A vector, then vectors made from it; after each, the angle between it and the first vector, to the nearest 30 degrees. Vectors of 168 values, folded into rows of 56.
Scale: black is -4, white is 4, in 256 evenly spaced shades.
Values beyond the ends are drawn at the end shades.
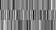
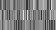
60 degrees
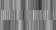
120 degrees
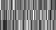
150 degrees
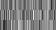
150 degrees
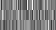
120 degrees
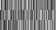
120 degrees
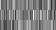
150 degrees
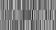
120 degrees
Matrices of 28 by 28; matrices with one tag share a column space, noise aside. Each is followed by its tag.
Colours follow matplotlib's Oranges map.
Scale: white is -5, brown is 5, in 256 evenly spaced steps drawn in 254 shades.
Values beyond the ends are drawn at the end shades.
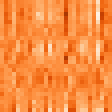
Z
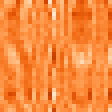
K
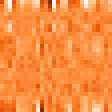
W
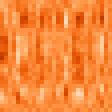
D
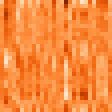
K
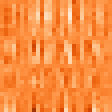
Z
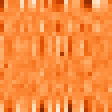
W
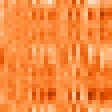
K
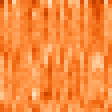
K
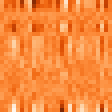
W
